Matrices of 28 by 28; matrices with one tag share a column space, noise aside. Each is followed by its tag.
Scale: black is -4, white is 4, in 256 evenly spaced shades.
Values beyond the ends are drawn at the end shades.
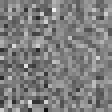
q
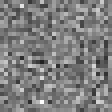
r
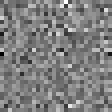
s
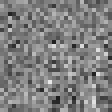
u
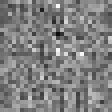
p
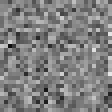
u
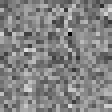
s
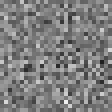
r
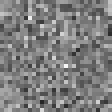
q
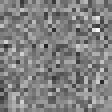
u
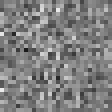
p
